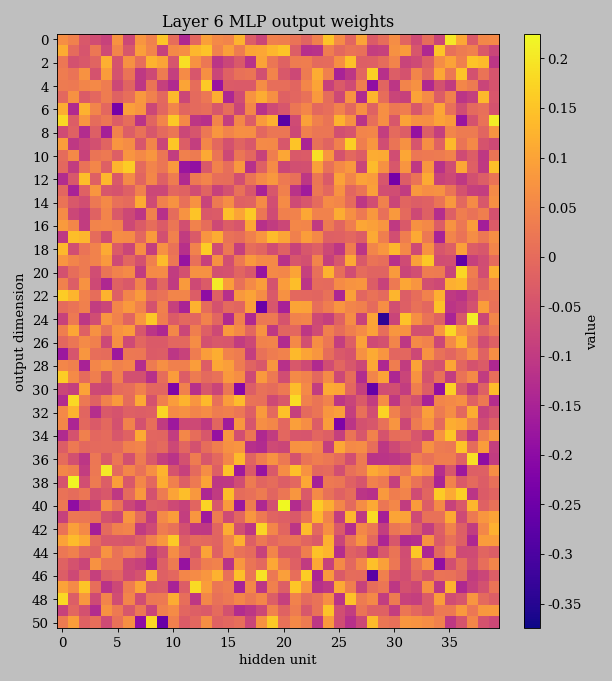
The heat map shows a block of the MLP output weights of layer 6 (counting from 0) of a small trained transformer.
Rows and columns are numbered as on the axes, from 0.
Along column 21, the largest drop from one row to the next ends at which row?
32
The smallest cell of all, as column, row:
29, 24
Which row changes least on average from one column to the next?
35
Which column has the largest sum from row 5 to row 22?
28
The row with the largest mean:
17
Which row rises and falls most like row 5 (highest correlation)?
19
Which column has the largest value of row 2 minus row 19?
11
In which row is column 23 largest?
10
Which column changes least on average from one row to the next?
3
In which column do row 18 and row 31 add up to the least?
25
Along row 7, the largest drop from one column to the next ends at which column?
20
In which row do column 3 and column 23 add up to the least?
46
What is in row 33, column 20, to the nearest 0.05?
0
